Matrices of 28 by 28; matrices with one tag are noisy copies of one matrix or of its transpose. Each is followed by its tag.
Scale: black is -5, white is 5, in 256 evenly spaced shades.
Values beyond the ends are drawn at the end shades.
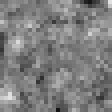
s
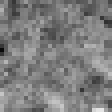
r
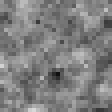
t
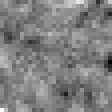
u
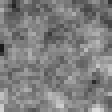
r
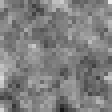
u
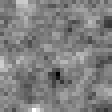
t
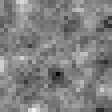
t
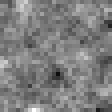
t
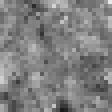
u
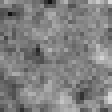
r
